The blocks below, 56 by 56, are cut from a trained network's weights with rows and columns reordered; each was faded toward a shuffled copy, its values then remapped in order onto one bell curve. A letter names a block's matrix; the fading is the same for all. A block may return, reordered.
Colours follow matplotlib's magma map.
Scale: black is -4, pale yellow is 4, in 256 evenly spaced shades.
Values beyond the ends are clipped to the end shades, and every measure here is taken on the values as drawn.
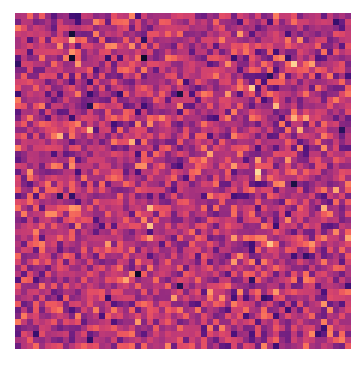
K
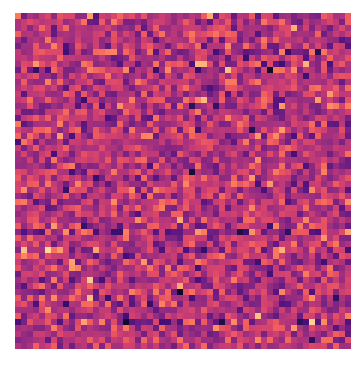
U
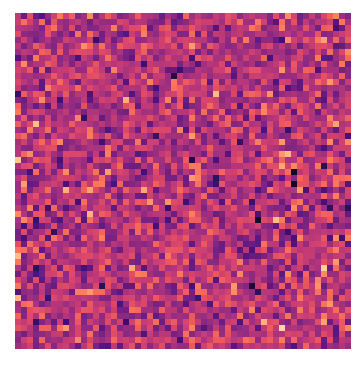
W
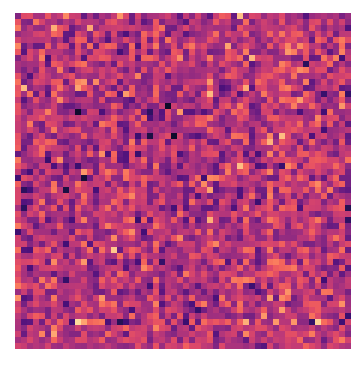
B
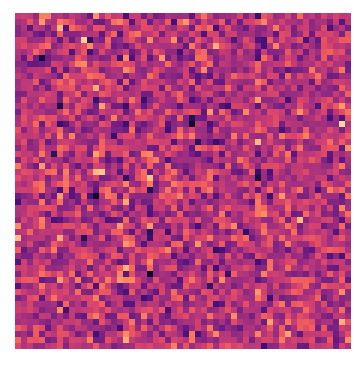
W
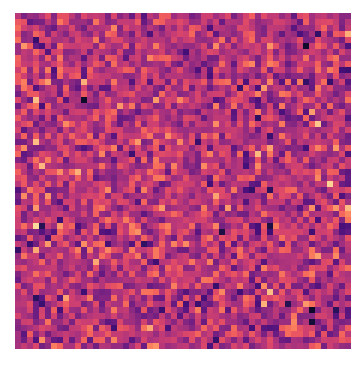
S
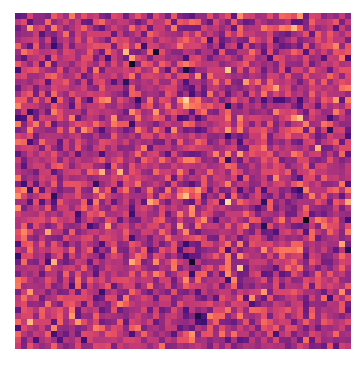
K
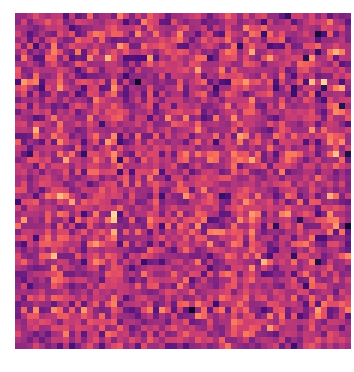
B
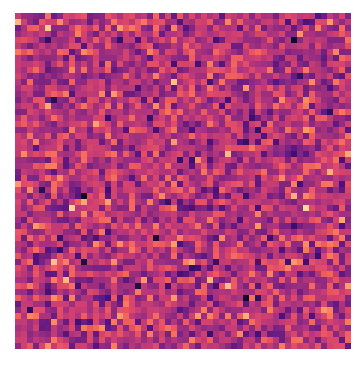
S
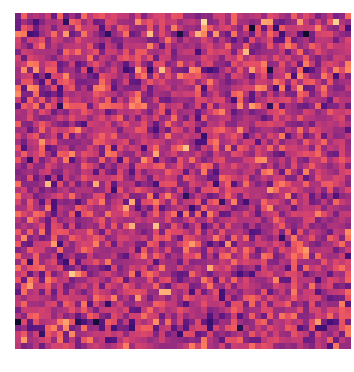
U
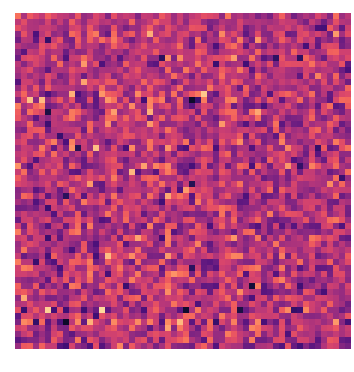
B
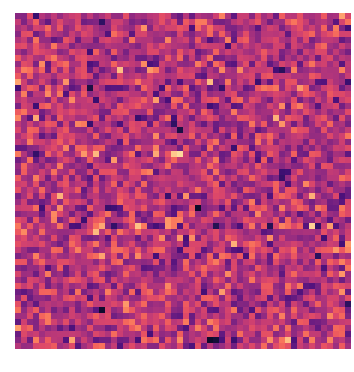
U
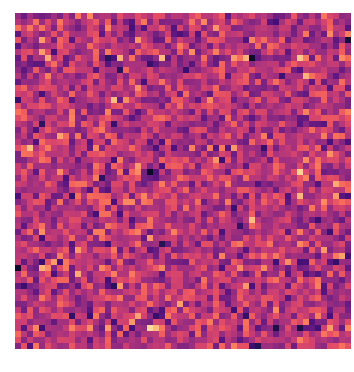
S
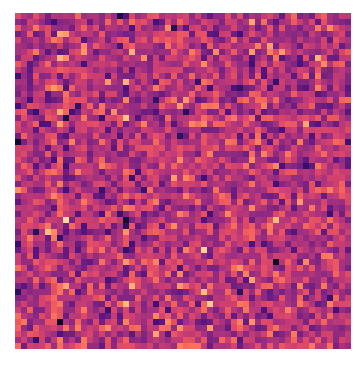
W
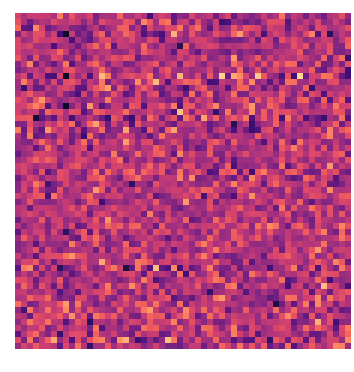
U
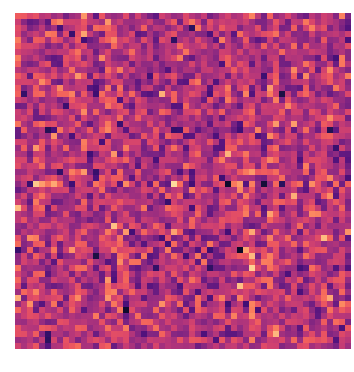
B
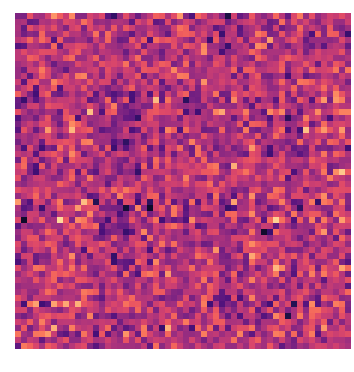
B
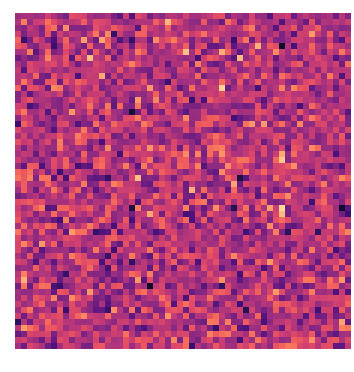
S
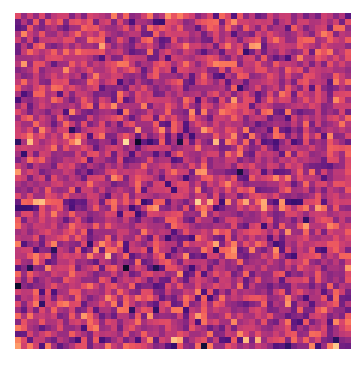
U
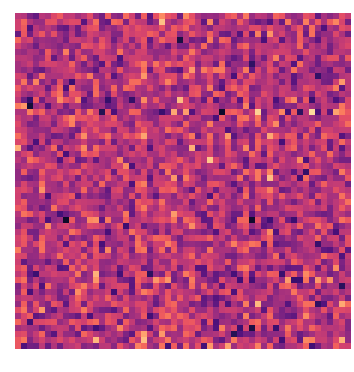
B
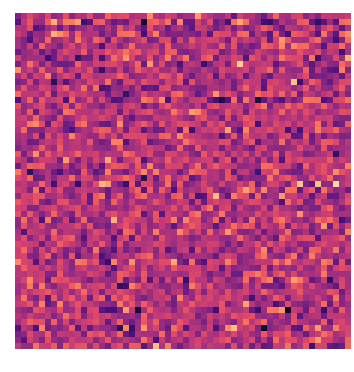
U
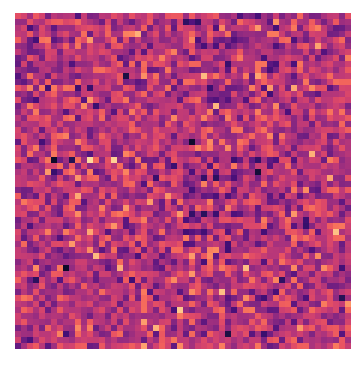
S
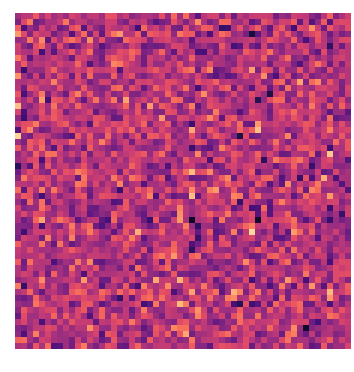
K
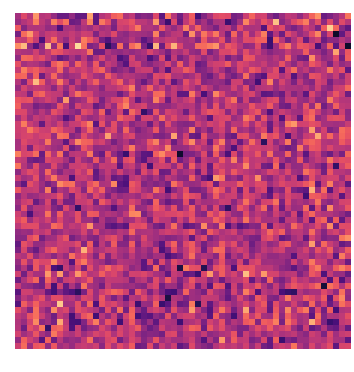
B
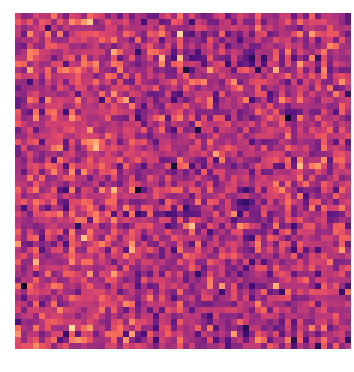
B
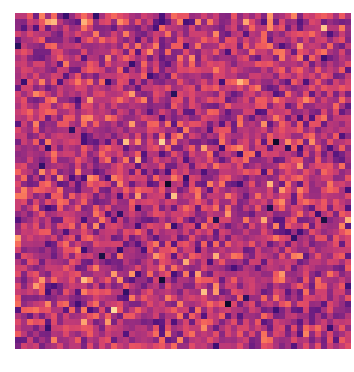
S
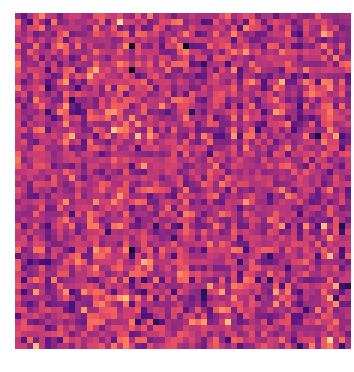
B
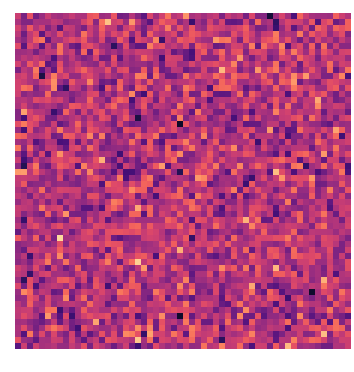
S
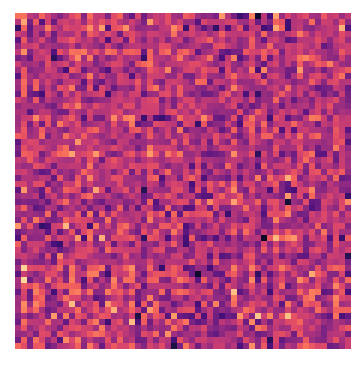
B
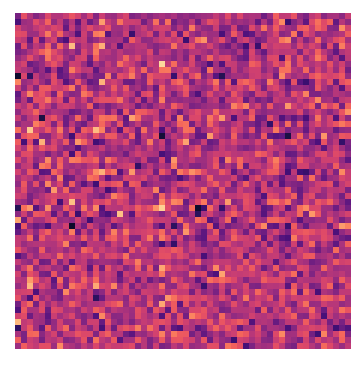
S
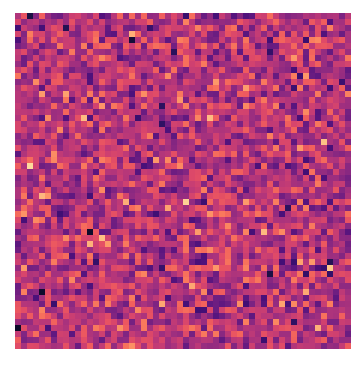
S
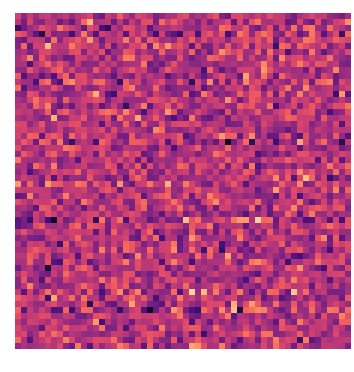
U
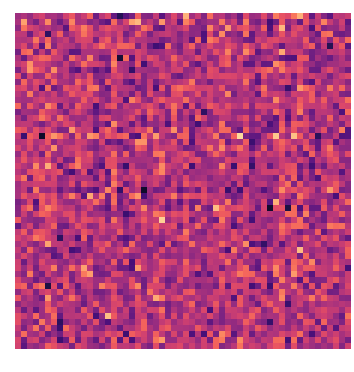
B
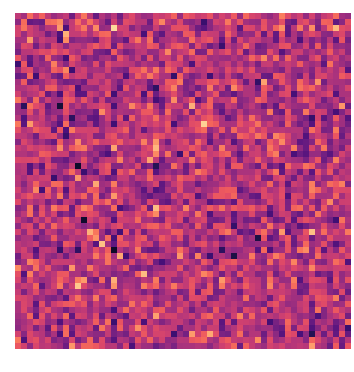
K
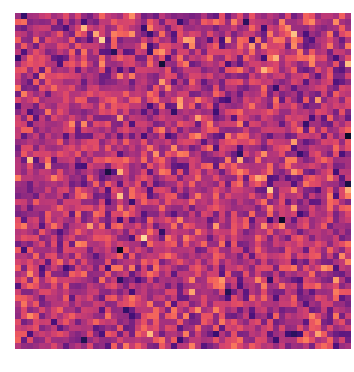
S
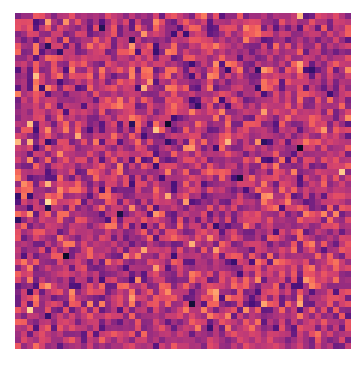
K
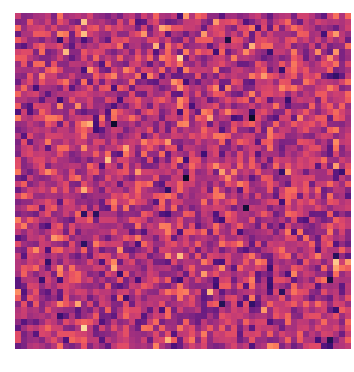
W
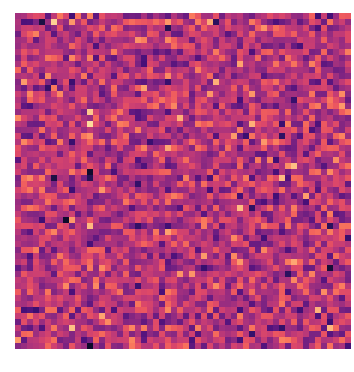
K
